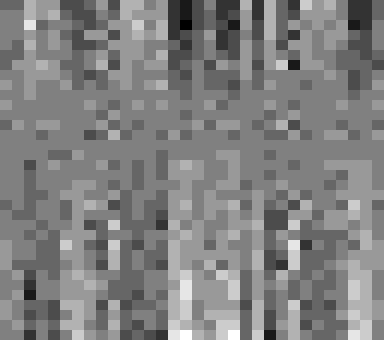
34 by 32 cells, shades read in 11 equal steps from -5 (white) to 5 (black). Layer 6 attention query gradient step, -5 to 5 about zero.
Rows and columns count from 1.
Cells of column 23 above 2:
1
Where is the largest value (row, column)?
3, 16
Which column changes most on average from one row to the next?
25
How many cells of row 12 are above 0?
3
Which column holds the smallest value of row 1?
26
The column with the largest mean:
23
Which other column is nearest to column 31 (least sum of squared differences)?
15
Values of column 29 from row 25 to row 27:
0 0 -1
